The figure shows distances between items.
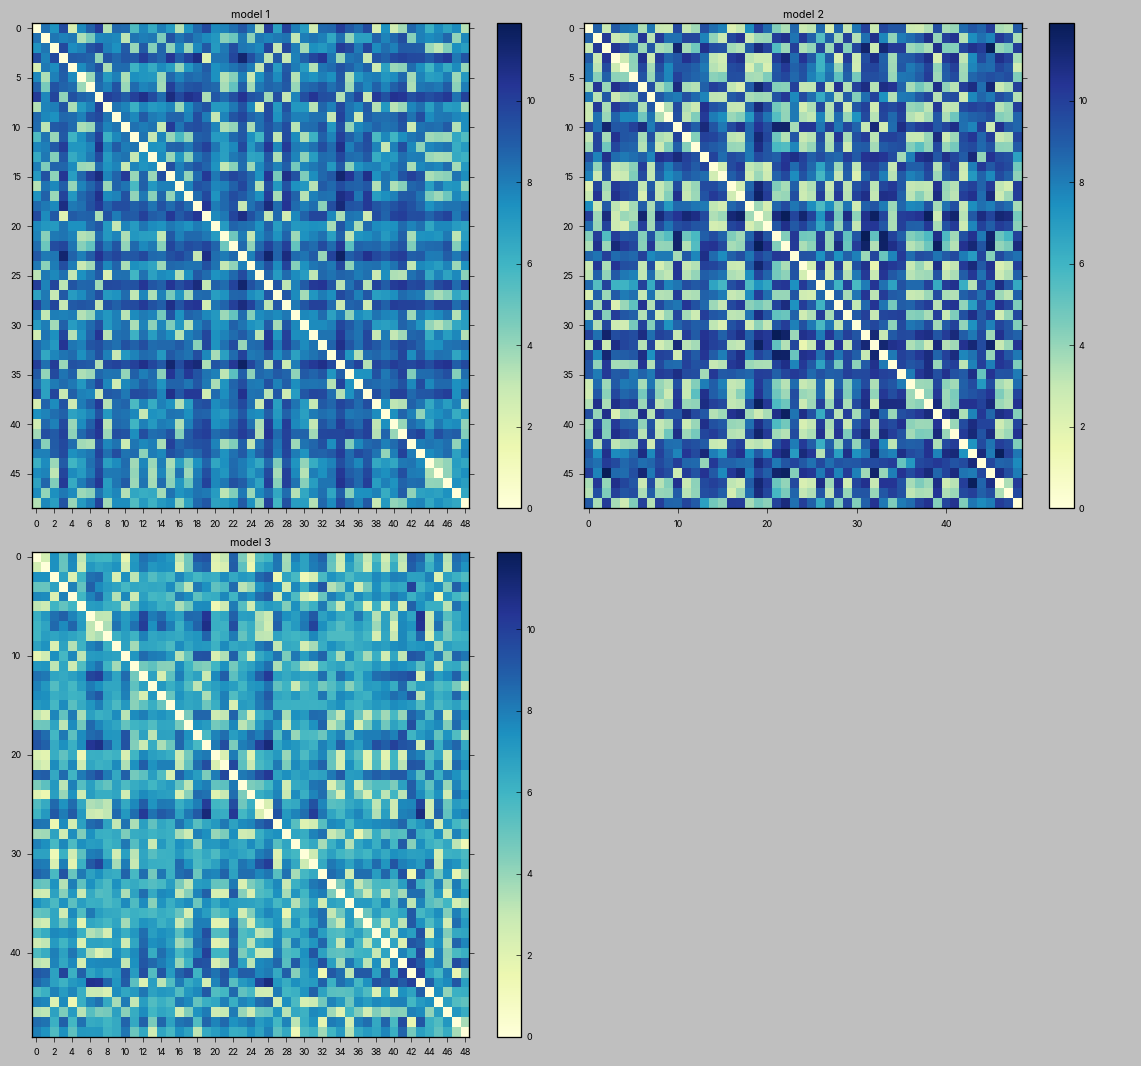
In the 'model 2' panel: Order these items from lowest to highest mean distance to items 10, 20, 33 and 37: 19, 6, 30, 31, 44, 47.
31, 30, 47, 19, 6, 44
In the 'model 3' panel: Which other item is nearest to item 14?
12
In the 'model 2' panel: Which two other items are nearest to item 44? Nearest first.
13, 35
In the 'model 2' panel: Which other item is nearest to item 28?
3
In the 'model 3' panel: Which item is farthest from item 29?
41
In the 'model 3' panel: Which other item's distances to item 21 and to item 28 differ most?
36
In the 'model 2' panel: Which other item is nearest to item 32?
24
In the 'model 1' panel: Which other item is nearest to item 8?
25
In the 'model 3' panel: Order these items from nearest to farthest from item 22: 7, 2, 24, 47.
2, 47, 24, 7
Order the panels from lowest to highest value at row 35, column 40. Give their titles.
model 3, model 1, model 2
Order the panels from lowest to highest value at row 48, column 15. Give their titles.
model 2, model 3, model 1
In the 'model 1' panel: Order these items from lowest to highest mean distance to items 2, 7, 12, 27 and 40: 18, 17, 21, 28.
17, 21, 28, 18
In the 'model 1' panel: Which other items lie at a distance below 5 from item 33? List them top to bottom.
9, 20, 36
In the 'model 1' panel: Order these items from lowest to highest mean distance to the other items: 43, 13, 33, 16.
13, 16, 33, 43
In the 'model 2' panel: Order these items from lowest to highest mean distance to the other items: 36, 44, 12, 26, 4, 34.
36, 12, 4, 34, 26, 44
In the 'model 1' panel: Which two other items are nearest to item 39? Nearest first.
12, 43
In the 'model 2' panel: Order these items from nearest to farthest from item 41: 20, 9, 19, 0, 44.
0, 9, 44, 20, 19
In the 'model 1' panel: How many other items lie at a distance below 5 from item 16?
9
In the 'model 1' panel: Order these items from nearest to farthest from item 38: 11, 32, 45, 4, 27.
4, 11, 27, 45, 32
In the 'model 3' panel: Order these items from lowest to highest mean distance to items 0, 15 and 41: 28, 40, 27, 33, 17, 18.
28, 17, 33, 40, 27, 18
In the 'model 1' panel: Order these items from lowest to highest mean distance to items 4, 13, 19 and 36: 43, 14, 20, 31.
20, 31, 14, 43
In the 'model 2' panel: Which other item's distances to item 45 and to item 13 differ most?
10
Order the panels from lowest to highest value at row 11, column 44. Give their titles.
model 1, model 3, model 2
